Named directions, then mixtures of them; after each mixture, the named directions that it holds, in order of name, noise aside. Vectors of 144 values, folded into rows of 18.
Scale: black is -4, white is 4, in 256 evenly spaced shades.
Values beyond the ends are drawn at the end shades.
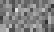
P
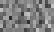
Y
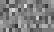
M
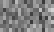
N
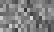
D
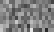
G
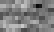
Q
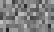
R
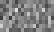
M, P, Y.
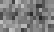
N, Q, R.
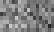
D, Q, R.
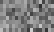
G, Q, R.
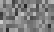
R.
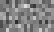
G, R.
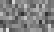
R.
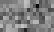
Q, Y.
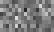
D, R, Y.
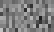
D, M, N.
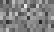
R.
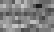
Q.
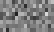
R.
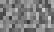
M, P, Y.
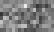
M, Q, Y.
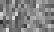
N, Q, R.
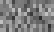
D, N, R.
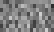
G, N, Y.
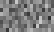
D, M, Y.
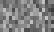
N, P.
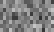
N.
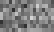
M, Q, R.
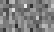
M, P.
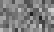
D, N.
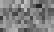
D, Q.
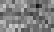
D, Q.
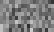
G.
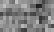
N, Q.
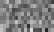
G.
